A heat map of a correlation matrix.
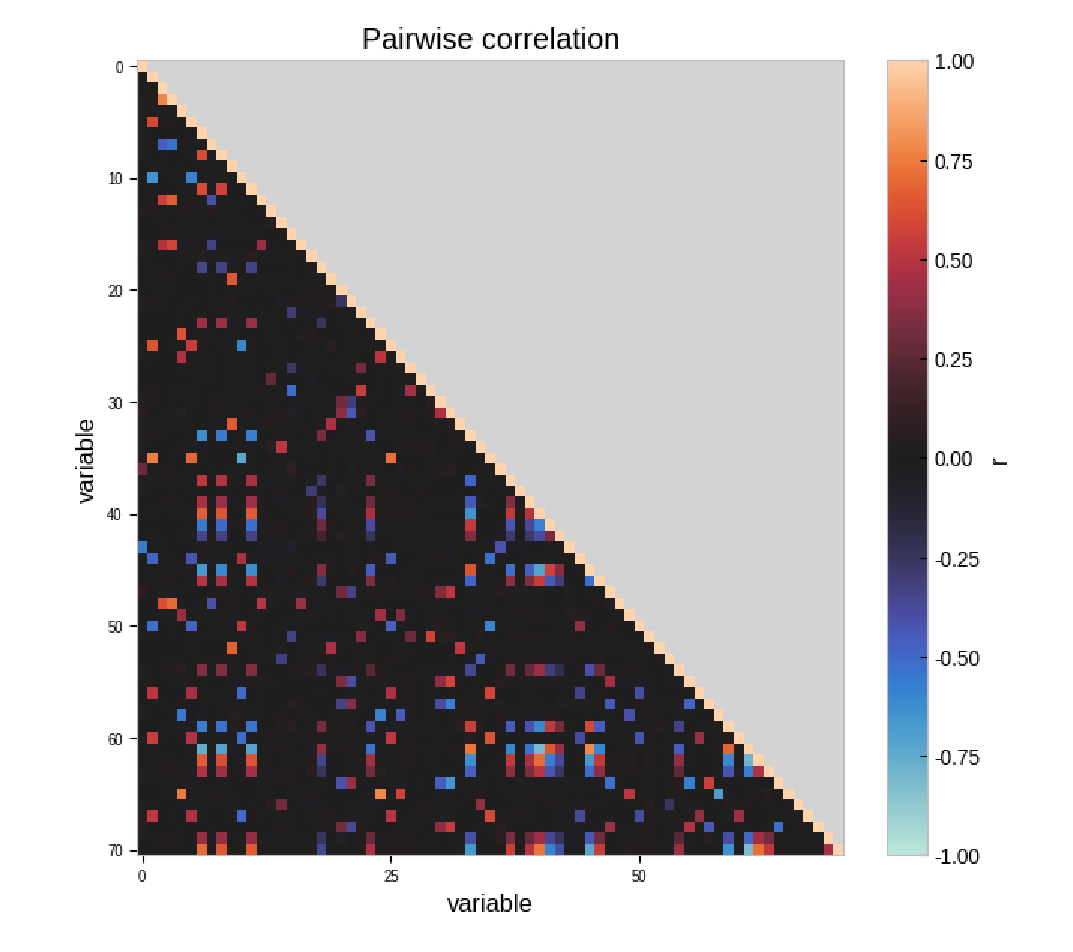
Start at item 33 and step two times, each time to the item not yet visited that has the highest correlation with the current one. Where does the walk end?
45
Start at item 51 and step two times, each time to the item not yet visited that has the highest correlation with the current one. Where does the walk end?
22
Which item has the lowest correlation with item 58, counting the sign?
65
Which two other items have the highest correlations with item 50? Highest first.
10, 44
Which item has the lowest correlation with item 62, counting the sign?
61
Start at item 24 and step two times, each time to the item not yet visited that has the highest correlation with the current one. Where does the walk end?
4
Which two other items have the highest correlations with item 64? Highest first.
57, 21
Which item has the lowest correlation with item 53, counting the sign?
34
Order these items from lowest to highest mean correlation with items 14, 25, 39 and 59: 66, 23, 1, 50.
50, 23, 66, 1
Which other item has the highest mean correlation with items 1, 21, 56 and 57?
35
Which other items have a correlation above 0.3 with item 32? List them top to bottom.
9, 19, 52
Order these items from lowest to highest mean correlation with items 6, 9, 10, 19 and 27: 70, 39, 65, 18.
18, 65, 39, 70
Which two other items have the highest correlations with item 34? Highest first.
14, 66
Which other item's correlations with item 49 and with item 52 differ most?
9
